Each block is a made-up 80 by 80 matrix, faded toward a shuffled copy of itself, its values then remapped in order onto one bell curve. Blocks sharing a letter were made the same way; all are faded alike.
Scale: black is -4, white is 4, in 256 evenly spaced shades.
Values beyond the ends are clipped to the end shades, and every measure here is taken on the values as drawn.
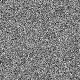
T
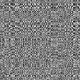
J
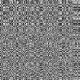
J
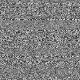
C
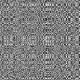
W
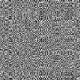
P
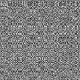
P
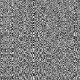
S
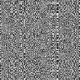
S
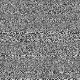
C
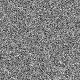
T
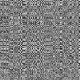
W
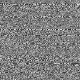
C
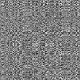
P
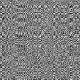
J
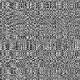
P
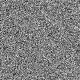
T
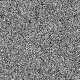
T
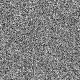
T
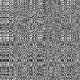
W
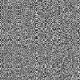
S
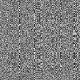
S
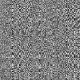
S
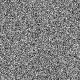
T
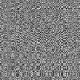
P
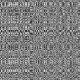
W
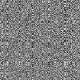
S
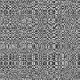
J
